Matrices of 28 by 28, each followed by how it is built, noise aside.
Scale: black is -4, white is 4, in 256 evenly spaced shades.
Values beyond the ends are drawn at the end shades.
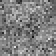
smooth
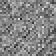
Hankel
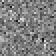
banded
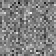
repeating columns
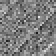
Hankel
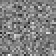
low rank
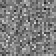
repeating rows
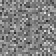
repeating rows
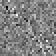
banded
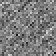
Hankel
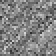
Hankel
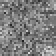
smooth
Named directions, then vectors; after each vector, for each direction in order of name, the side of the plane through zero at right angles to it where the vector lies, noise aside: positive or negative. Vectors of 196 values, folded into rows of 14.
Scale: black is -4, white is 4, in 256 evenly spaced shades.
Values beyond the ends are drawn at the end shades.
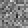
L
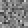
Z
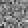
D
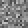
positive, negative, negative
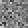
negative, negative, positive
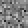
positive, negative, positive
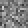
negative, negative, negative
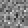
negative, positive, negative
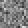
negative, positive, negative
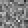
negative, negative, negative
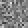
negative, positive, positive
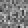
negative, positive, negative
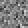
negative, positive, negative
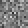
positive, positive, negative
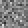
negative, negative, positive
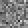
positive, positive, positive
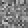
positive, negative, negative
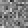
negative, negative, positive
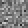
positive, negative, negative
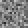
negative, negative, positive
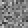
negative, positive, positive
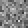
negative, negative, negative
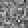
negative, negative, negative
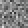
negative, negative, positive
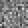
positive, positive, negative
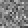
negative, negative, positive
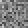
negative, negative, positive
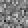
positive, negative, positive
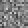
positive, positive, negative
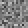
negative, positive, positive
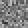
negative, positive, positive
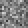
negative, negative, negative
